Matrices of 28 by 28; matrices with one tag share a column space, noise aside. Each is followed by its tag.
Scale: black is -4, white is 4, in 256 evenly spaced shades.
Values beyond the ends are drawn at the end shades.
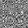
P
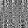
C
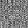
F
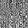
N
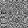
P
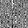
N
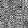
F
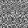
P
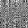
C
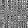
F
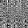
C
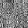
N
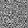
P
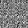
N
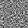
P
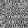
N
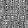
F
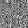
N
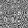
P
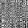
C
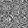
P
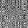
F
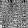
C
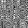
F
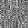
F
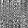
C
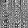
C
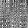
C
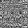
P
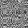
P
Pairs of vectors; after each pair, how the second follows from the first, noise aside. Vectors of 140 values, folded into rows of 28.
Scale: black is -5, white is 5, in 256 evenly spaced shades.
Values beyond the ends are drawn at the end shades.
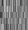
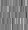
reversed, partly zeroed.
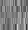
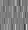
negated, partly zeroed.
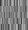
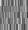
negated.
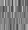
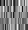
negated, scaled up.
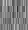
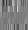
negated, partly zeroed.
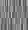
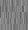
wrapped around, shrunk.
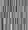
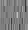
reversed, partly zeroed.
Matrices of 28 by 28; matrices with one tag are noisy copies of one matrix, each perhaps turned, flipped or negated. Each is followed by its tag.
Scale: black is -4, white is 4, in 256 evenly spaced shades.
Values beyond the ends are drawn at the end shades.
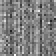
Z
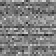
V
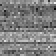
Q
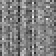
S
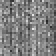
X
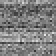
Q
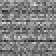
Z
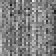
X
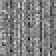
Z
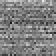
X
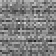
Z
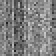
Q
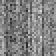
Q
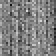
X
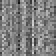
S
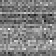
Q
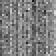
X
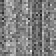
Q
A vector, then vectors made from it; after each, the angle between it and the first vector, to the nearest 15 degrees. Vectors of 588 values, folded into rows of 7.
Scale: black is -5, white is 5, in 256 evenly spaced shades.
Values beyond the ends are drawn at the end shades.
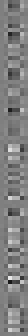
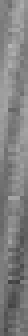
75 degrees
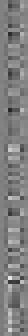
15 degrees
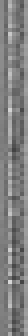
120 degrees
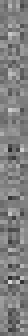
150 degrees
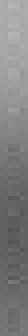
105 degrees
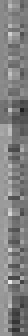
135 degrees
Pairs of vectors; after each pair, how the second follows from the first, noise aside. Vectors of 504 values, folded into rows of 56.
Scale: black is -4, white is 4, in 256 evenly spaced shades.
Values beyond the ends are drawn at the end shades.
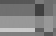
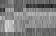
wrapped around, negated.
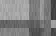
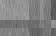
shrunk.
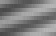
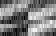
wrapped around, negated, scaled up.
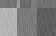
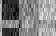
wrapped around, negated, scaled up.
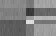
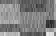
wrapped around.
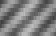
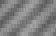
shrunk.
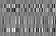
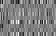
wrapped around.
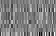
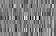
wrapped around, negated.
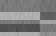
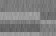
shrunk.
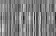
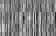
copied.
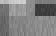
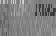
partly zeroed.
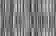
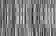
wrapped around.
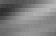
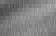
shrunk.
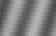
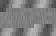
partly zeroed.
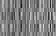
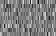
shuffled.
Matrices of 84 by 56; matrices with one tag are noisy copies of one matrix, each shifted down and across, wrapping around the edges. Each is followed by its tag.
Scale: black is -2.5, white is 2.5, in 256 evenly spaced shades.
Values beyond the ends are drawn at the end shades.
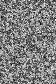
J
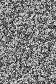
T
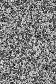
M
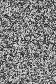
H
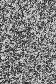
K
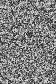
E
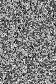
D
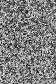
H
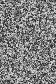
D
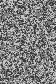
M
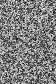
H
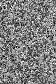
T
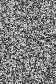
D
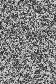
E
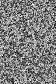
E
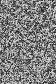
H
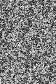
T
